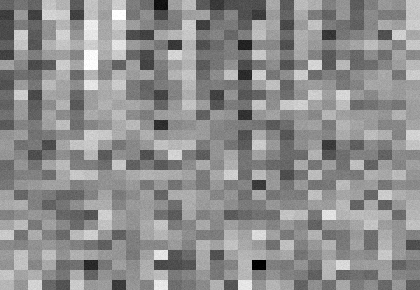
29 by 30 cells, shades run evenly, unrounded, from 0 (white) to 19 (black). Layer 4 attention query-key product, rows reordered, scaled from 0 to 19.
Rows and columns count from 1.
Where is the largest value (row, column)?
27, 19
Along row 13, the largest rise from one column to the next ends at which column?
12
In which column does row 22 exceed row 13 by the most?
5
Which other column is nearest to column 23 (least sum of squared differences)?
29
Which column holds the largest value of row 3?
15
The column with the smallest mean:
7
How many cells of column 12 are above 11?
8
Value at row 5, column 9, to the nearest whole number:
2
